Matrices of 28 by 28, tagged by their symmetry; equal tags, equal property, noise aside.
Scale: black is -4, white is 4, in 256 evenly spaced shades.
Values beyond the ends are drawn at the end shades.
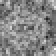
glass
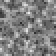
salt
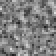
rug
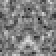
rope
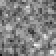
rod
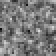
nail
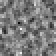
salt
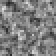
rug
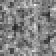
glass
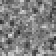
rug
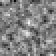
salt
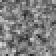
nail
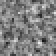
rug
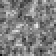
nail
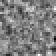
rug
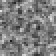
salt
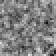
rod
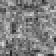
rug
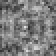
glass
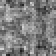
glass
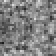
glass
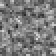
salt
